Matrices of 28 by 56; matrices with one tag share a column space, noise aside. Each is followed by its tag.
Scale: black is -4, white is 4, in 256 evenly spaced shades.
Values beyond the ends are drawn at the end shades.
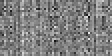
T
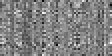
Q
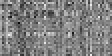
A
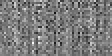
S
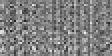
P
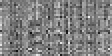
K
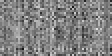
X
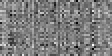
Q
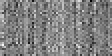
Q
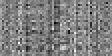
P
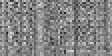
S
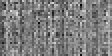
A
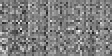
P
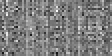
T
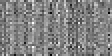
Q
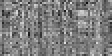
A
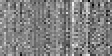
Q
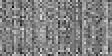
X
